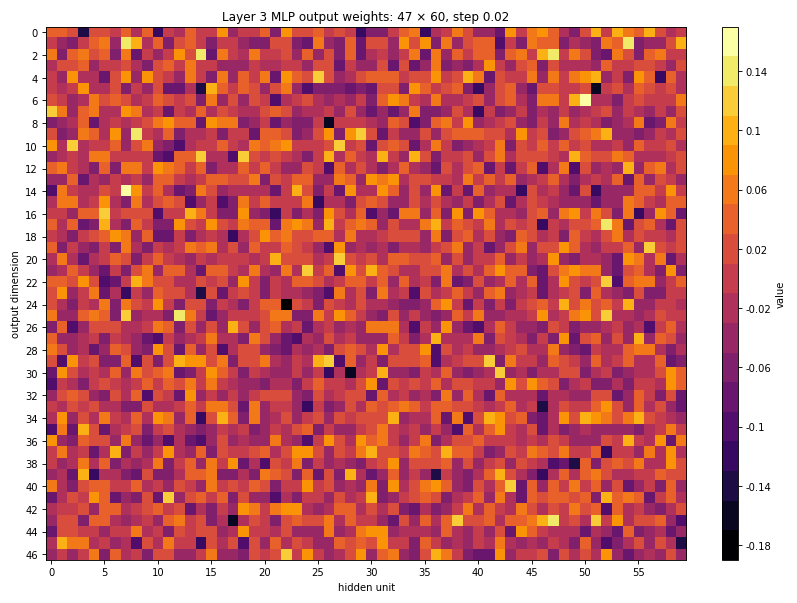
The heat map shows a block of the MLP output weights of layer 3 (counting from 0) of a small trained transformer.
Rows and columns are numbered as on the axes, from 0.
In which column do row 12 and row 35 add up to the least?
46
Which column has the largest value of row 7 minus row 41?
0
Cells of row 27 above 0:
16
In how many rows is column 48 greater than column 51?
20
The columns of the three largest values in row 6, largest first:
50, 49, 32
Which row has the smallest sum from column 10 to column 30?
5
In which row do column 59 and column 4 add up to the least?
45
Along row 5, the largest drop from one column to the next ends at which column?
51
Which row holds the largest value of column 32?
34
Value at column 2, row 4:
0.08
